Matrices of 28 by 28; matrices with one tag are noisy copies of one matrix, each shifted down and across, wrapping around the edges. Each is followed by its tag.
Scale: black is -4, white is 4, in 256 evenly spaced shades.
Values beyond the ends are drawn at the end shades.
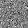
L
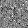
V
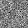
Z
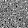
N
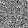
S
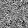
V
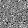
Z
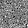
N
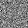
L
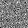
L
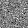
S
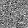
S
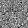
Z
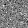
S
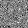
L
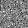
N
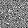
L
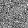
S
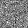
L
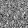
V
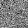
S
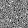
L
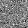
S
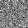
V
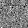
Z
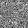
N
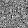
N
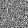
L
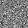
L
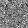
V
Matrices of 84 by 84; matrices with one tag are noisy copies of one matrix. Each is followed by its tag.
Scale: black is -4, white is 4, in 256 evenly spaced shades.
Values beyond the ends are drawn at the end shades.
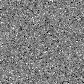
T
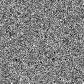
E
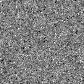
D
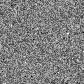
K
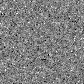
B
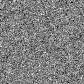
T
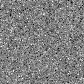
T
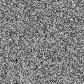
E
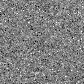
B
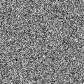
E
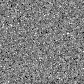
K
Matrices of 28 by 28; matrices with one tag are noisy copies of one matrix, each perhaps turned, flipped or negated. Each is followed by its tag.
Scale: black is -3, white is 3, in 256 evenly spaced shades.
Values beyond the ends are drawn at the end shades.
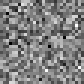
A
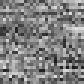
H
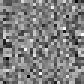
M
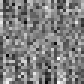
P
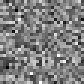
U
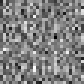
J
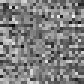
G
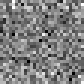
M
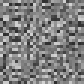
J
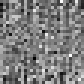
G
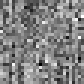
H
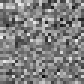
U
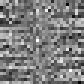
P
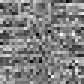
P
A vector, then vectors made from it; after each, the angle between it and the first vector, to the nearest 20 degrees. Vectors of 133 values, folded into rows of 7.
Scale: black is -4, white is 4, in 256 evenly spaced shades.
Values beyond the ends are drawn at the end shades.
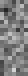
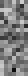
160 degrees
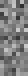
140 degrees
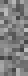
140 degrees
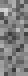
160 degrees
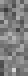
20 degrees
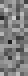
120 degrees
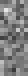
160 degrees
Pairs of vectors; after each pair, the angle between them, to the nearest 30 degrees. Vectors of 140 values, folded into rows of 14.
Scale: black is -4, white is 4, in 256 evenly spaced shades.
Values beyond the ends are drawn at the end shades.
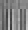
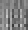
150 degrees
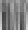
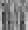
30 degrees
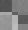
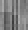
120 degrees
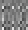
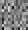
150 degrees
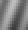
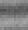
90 degrees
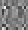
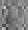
30 degrees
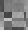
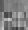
30 degrees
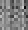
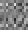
90 degrees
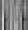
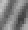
90 degrees
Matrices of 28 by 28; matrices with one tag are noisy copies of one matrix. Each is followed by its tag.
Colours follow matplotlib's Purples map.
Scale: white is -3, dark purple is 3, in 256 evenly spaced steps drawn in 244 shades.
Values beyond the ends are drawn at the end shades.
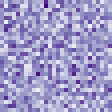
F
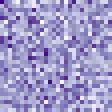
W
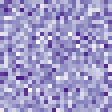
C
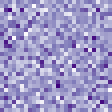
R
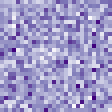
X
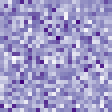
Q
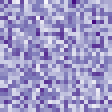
W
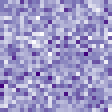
C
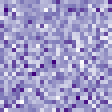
R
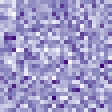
X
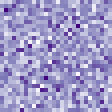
C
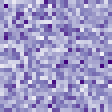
X
